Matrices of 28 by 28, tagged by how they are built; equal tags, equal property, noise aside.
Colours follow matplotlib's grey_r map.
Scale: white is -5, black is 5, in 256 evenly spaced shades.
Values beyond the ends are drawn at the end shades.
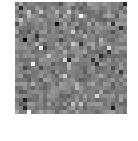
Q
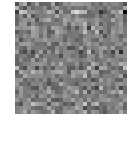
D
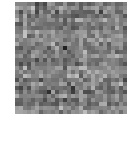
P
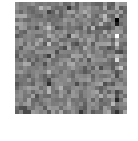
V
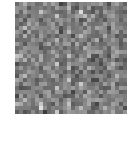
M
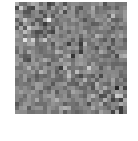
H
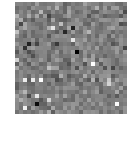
Q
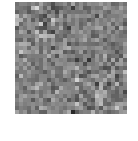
H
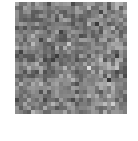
P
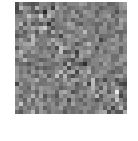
H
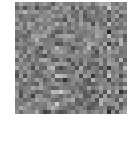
D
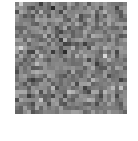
M
